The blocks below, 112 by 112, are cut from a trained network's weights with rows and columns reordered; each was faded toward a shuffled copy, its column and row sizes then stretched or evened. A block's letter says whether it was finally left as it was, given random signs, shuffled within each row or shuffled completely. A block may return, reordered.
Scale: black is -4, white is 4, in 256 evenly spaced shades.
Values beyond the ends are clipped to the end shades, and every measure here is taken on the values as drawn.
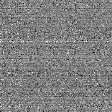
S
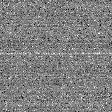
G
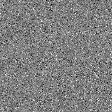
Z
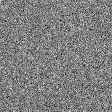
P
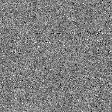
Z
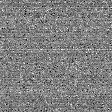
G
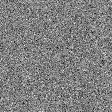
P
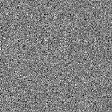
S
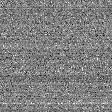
G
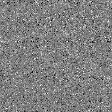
Z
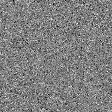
G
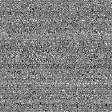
S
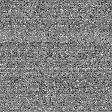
G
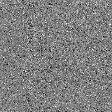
Z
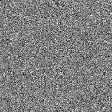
S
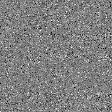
Z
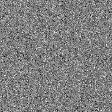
Z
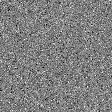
P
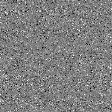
Z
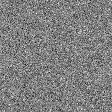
P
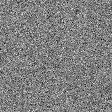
P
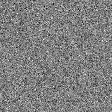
G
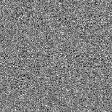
S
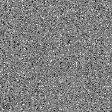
Z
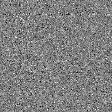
Z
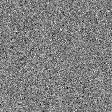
G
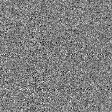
Z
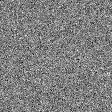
P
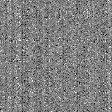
S
